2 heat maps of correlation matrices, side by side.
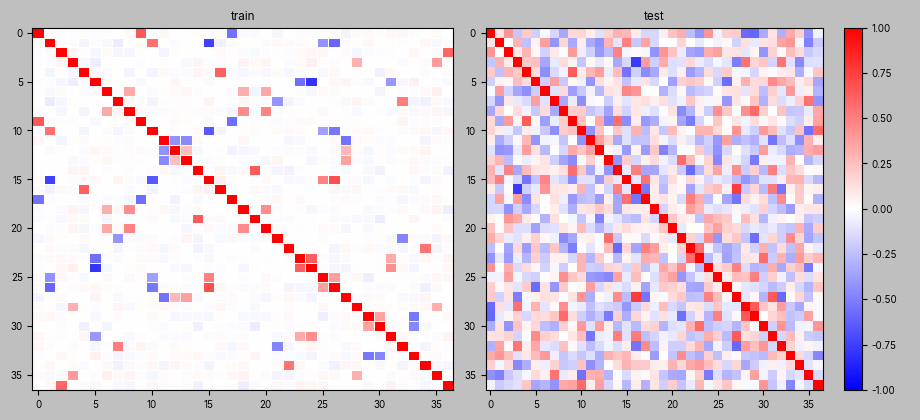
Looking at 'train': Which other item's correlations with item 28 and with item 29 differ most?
33
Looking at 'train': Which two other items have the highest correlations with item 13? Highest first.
27, 12
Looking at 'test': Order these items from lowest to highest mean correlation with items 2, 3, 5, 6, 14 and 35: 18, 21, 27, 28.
18, 21, 27, 28
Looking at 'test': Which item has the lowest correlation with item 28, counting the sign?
0
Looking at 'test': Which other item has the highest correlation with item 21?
13
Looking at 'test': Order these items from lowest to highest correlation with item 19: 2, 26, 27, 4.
27, 4, 26, 2
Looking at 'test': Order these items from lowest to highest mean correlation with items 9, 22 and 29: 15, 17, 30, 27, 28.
15, 27, 17, 30, 28
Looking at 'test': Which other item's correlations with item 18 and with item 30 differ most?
32
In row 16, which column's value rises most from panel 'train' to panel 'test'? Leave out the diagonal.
27
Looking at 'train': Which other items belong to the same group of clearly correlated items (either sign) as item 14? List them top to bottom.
19
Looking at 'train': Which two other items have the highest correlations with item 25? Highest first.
15, 26
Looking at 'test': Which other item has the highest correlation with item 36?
10
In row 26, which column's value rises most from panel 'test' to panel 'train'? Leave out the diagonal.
15
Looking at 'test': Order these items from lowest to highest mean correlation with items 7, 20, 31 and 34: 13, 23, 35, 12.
12, 13, 35, 23
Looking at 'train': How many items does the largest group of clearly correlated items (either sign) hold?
5
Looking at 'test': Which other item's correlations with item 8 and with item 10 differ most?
29
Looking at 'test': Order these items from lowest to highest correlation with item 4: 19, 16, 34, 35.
34, 16, 35, 19
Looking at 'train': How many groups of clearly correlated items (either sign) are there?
12
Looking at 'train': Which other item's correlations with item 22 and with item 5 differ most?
24
